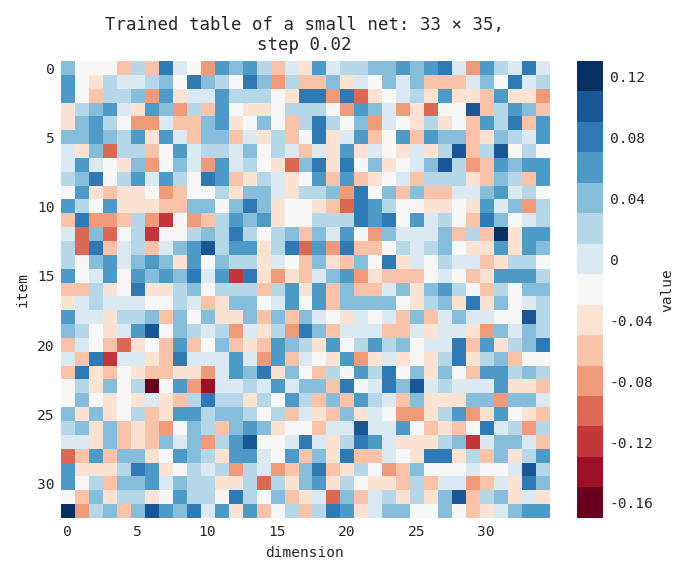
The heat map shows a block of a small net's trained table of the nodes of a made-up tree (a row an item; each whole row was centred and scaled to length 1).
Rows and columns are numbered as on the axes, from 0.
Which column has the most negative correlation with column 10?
22
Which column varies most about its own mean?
6
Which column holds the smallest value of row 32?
1
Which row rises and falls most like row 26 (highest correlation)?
10
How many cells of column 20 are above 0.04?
11
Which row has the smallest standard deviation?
17
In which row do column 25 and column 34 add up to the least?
25
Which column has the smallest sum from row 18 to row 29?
7
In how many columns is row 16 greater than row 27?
16
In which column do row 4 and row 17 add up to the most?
18
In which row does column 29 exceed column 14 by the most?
3
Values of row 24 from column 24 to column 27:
-0.06 0.04 -0.04 -0.04
